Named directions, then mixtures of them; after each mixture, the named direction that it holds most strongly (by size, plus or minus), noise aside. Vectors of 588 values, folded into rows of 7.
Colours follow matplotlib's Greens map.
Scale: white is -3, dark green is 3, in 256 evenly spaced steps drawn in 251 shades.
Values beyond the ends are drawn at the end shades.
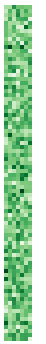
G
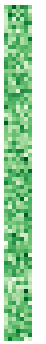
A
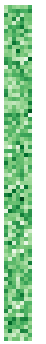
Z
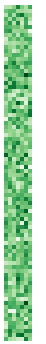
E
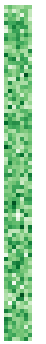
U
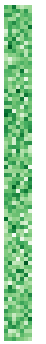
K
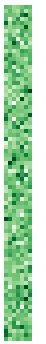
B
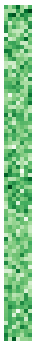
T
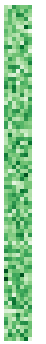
G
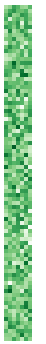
K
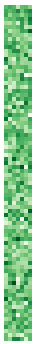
E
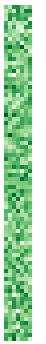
G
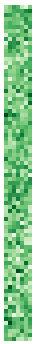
K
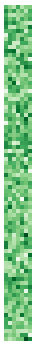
A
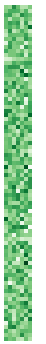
K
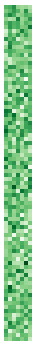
K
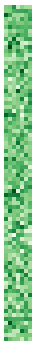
K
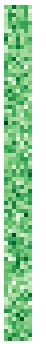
A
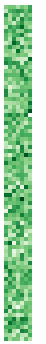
Z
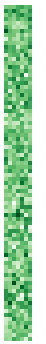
U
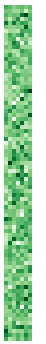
B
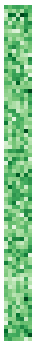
A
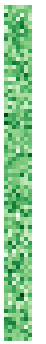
U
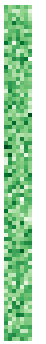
Z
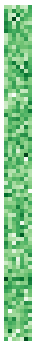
A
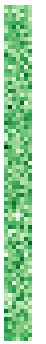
U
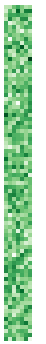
G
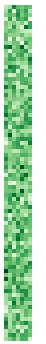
G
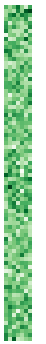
T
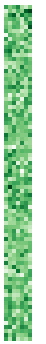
T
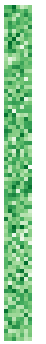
K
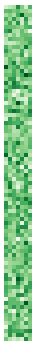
E
